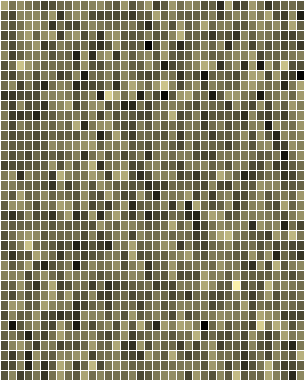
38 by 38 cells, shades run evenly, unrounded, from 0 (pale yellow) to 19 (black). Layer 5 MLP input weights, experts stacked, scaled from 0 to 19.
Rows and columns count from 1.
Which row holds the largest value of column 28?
1
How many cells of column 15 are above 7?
33
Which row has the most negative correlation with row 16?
7
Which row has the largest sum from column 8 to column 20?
29
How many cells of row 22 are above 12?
17
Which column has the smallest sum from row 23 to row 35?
30
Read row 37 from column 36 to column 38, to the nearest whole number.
14 13 11
